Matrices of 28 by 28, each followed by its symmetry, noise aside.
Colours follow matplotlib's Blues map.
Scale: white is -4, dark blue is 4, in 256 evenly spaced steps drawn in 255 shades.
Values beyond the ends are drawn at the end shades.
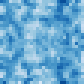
mirrored top to bottom.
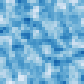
same after a half turn.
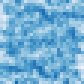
same after a half turn.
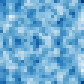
mirrored top to bottom.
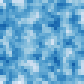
mirrored top to bottom.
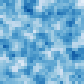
symmetric across the other diagonal.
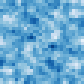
same after a half turn.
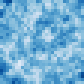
symmetric across the other diagonal.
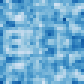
mirrored top to bottom.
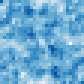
same after a half turn.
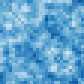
symmetric.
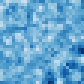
symmetric.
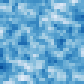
same after a half turn.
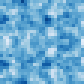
mirrored top to bottom.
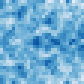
mirrored top to bottom.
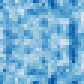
mirrored top to bottom.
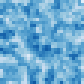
symmetric across the other diagonal.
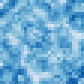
symmetric.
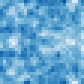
mirrored top to bottom.
